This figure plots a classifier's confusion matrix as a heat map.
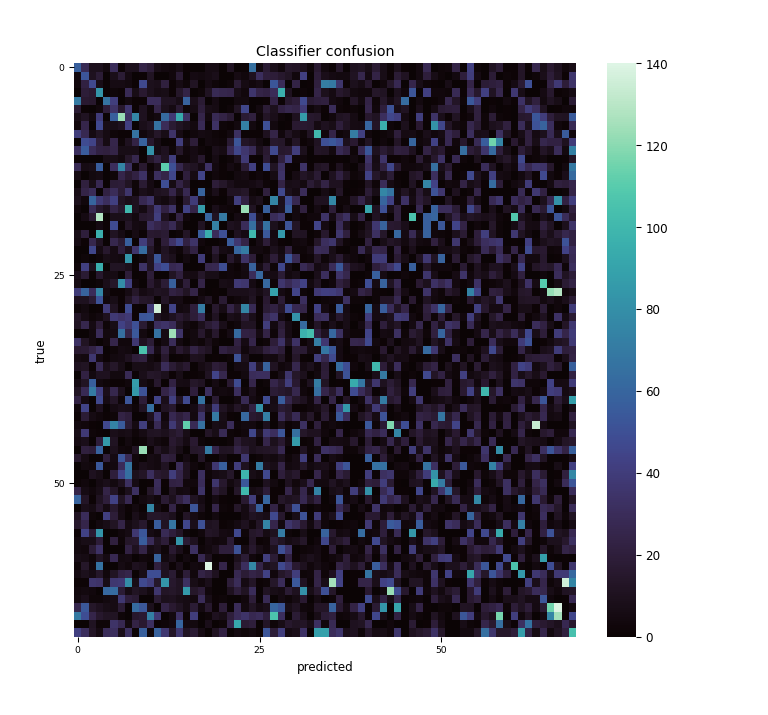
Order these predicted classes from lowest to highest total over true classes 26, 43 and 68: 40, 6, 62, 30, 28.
30, 62, 28, 40, 6
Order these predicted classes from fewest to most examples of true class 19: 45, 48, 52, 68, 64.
45, 64, 68, 52, 48
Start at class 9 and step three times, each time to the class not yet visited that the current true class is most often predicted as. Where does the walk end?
48
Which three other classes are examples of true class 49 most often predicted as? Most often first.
23, 68, 7
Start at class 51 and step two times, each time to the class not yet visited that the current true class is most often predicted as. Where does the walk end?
7
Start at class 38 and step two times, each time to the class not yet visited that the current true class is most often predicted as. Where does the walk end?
33
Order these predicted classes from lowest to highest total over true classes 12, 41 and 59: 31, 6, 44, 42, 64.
44, 31, 42, 6, 64
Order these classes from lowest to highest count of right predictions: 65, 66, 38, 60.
38, 60, 65, 66
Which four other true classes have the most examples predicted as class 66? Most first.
65, 27, 16, 18
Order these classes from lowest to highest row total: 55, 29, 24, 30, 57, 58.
58, 57, 30, 55, 24, 29
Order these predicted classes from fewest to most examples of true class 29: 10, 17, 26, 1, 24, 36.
1, 26, 24, 10, 36, 17
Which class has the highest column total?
68
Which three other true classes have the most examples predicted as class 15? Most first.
43, 63, 4
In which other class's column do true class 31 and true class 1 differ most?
8
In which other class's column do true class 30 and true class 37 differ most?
42
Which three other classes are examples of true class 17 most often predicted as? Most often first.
23, 7, 40
